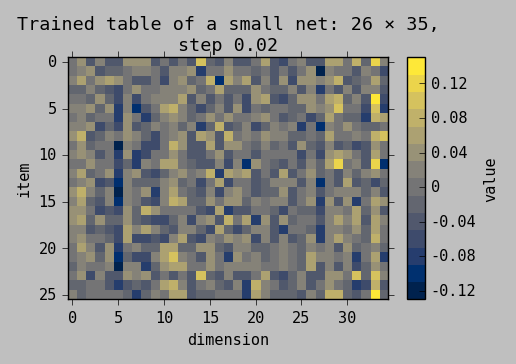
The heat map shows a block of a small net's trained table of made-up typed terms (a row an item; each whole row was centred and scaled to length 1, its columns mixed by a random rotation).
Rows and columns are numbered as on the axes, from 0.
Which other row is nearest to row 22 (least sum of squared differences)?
15
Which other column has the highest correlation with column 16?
24
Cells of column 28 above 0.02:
12
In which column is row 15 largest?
11
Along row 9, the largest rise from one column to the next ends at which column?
6
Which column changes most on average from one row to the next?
17
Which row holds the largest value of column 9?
16
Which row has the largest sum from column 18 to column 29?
2
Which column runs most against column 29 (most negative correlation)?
7
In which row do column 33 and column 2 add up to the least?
13
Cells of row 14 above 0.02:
6
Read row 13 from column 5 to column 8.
-0.1 0.02 -0.02 -0.02
